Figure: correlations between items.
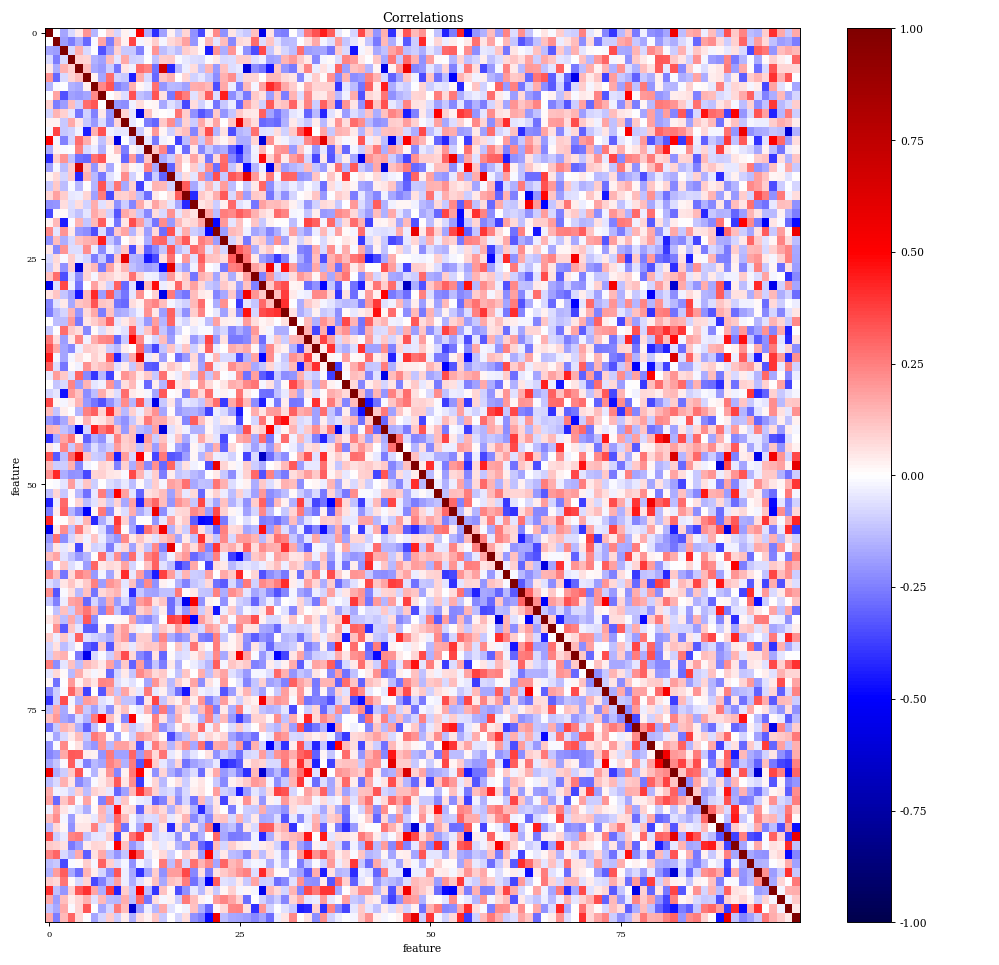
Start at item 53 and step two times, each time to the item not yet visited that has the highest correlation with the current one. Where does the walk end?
28
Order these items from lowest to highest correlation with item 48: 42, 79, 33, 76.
33, 76, 79, 42
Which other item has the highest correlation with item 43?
31
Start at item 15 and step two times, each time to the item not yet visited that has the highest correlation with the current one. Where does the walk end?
47
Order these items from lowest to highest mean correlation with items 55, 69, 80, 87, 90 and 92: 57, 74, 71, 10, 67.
57, 71, 74, 10, 67
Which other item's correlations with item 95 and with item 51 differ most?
9
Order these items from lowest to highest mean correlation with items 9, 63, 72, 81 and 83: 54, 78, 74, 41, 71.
71, 41, 78, 74, 54
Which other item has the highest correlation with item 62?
92
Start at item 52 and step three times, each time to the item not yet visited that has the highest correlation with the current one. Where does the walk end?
68
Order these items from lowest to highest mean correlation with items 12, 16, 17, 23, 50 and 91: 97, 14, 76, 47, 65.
97, 47, 14, 76, 65
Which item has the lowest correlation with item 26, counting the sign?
4
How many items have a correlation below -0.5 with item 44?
3
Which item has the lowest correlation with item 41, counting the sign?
14
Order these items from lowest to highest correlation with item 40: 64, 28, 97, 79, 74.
74, 28, 64, 97, 79
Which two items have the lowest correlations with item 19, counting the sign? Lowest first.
65, 18
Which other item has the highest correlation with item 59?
90
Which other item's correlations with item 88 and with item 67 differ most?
22
